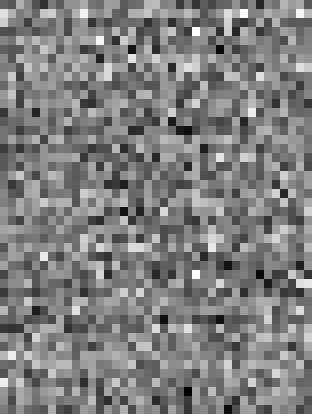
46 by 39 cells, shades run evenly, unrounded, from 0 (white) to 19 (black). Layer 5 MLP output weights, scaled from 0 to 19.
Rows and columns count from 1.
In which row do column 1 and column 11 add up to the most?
33
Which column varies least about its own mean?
8
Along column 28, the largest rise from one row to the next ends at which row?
19
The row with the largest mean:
36
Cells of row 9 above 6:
30
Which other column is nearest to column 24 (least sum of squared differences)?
23
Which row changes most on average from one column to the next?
4
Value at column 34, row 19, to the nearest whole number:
7
